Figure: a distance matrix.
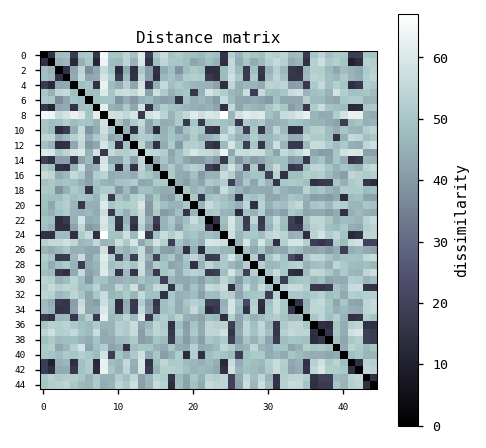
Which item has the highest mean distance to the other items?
8
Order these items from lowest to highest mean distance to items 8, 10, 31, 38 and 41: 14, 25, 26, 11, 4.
25, 14, 4, 26, 11
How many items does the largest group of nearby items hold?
11
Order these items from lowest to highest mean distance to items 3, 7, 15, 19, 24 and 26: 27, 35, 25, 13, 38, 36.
35, 27, 38, 36, 25, 13
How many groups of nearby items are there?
9
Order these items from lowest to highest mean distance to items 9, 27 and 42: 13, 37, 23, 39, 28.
23, 39, 28, 37, 13
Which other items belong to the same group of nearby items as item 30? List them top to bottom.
16, 32
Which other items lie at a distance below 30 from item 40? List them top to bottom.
9, 19, 21, 26
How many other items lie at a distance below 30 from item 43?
7
